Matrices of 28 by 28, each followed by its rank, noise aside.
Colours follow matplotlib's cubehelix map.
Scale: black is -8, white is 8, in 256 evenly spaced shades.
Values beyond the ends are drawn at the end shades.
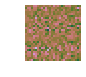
six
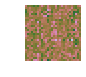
five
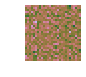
five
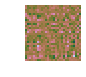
four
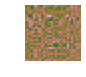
five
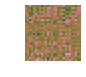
four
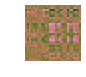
two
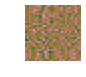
five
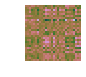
two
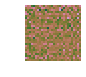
six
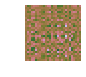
three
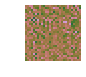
six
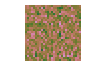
six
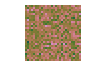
six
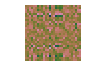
two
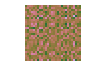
three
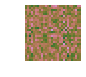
four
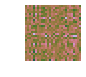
three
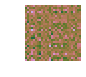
four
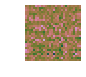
four
